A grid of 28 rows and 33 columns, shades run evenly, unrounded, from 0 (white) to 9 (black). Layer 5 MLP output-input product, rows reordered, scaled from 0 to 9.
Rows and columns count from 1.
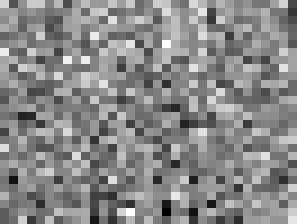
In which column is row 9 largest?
14
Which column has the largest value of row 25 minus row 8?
8
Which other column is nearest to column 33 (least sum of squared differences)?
6
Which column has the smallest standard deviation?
31
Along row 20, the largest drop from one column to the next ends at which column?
9
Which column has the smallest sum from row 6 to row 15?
12
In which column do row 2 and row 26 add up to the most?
24
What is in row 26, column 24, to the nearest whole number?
8
